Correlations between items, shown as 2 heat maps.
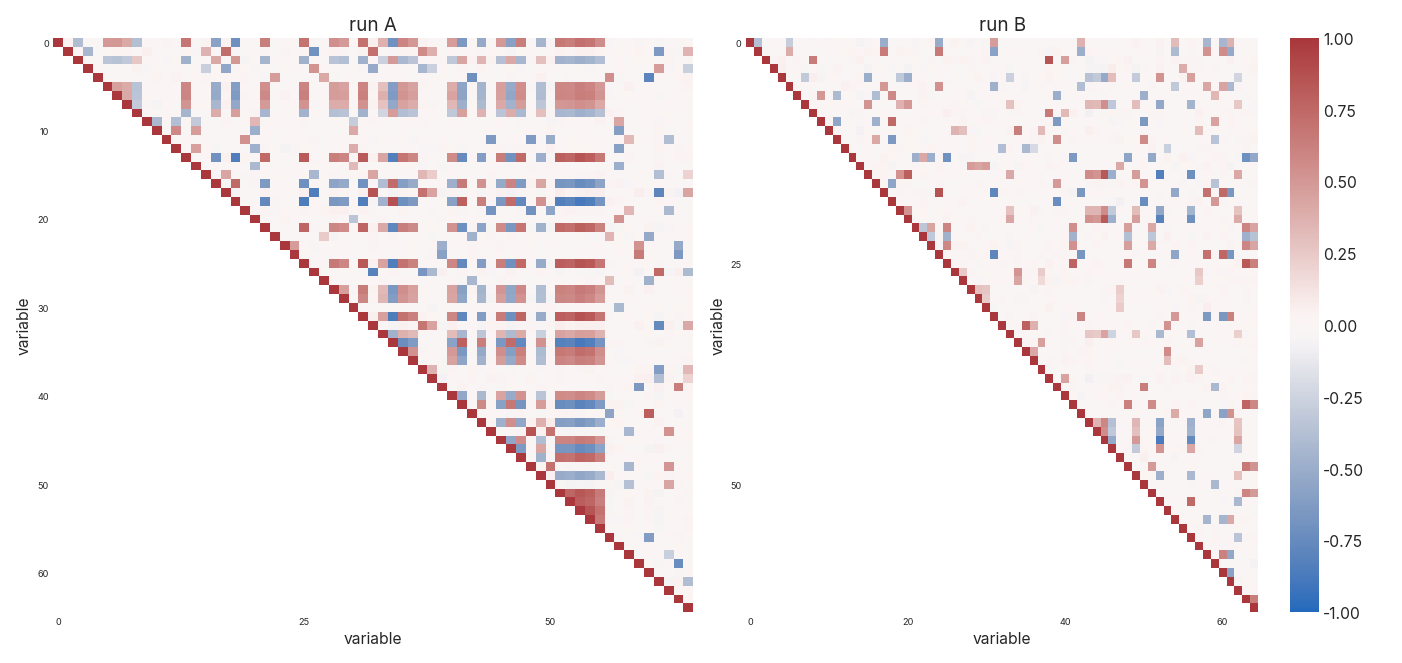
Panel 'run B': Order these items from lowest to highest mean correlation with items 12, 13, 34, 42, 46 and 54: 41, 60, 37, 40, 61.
60, 41, 40, 37, 61
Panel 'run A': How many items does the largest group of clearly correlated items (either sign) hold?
30
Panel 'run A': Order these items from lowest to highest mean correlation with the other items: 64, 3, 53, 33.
3, 64, 33, 53
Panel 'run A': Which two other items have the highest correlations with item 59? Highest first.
24, 23
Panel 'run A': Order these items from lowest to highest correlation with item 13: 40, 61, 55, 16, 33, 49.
16, 49, 61, 33, 40, 55
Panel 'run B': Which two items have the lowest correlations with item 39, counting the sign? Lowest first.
18, 9
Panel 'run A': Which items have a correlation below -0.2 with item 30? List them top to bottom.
9, 20, 57
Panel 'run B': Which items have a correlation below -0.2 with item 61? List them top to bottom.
1, 5, 17, 24, 58, 60
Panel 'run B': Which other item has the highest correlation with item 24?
17
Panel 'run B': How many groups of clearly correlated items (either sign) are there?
9
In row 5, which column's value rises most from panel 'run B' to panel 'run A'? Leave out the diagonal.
31
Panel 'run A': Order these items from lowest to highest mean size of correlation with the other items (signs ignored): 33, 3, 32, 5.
3, 32, 33, 5
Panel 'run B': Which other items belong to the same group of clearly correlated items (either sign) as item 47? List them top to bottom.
14, 28, 29, 30
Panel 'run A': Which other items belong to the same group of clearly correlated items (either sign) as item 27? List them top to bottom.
4, 22, 42, 56, 60
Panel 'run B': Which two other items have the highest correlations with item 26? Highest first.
34, 10
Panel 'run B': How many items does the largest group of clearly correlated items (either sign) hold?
14
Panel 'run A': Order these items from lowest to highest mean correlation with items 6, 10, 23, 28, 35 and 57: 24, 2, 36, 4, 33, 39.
2, 39, 4, 24, 33, 36
